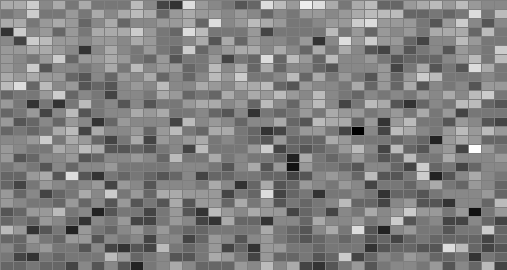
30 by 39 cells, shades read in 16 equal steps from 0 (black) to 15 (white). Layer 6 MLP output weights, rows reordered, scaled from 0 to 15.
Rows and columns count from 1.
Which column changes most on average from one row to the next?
21
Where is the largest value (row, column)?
17, 37
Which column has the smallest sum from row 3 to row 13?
7
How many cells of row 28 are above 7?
10
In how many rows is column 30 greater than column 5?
7
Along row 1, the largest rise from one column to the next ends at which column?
15
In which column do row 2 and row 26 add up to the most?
28
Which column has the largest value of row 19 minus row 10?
33
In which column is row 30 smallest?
11
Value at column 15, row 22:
9
